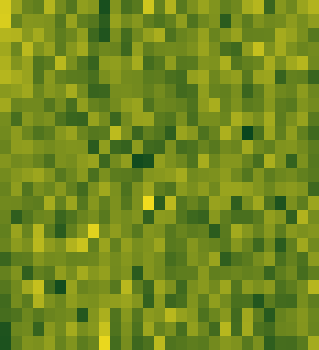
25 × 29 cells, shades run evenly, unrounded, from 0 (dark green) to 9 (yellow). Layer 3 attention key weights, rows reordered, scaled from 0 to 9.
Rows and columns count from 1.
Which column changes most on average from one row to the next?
14
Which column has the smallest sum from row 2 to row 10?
9
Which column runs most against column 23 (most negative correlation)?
11
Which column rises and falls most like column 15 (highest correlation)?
4
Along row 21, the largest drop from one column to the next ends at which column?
5
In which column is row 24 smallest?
1
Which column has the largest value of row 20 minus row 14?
8
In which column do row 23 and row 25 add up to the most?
10
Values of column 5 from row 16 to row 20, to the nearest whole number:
4 3 5 4 3
